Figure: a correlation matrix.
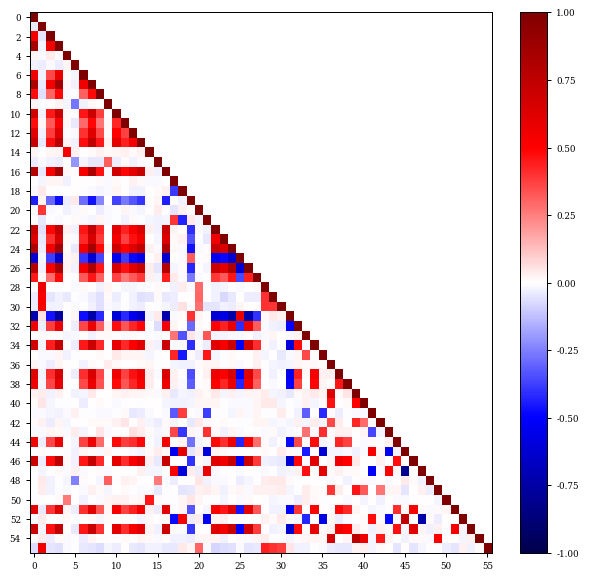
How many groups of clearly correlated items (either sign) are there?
6
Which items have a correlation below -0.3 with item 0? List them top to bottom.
19, 25, 31
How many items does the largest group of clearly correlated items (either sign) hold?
27
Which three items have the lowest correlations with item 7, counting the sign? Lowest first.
31, 25, 19
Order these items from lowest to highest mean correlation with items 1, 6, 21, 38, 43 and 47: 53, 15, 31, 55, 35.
31, 15, 55, 53, 35
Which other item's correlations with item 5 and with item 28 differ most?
1
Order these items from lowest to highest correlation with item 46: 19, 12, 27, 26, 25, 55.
25, 19, 55, 27, 12, 26
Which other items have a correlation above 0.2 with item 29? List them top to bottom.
1, 20, 28, 30, 55
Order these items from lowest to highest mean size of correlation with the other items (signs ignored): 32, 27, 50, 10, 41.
50, 41, 27, 32, 10
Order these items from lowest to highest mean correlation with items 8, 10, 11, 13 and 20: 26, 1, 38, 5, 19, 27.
19, 5, 1, 27, 38, 26
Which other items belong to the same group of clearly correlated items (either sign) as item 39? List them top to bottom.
36, 40, 42, 49, 54
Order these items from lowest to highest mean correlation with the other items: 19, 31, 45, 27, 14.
31, 19, 45, 14, 27
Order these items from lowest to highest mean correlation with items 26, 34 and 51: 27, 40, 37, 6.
40, 27, 6, 37
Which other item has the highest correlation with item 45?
52
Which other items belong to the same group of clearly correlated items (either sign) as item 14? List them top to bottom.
4, 50
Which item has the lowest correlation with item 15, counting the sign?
5
